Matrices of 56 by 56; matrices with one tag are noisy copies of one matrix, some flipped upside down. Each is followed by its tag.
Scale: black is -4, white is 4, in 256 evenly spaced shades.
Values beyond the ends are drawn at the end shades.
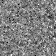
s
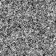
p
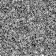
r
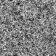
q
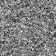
s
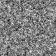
p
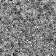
q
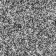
p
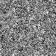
r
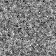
p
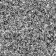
s
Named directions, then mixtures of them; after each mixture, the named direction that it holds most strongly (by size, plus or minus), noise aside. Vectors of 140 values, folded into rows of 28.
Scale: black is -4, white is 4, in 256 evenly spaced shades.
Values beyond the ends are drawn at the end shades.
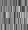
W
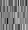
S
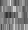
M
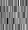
S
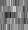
M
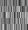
W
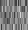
W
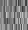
W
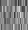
W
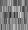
M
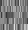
M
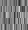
W
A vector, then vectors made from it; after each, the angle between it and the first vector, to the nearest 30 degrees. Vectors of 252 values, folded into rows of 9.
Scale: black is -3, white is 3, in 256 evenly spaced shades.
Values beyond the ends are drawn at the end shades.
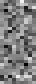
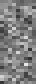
120 degrees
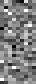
120 degrees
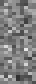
150 degrees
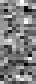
30 degrees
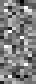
150 degrees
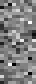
90 degrees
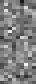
150 degrees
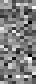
60 degrees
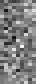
90 degrees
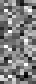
150 degrees
